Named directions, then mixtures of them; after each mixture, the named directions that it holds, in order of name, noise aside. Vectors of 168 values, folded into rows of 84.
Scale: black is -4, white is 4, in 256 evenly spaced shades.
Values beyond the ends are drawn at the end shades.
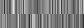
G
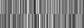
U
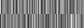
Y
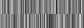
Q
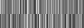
U.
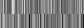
G, Q.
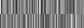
Y.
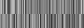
G, Q.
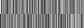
Y.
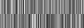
G, Q, Y.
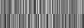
G, U.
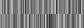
Q.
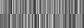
U.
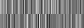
Q, U, Y.
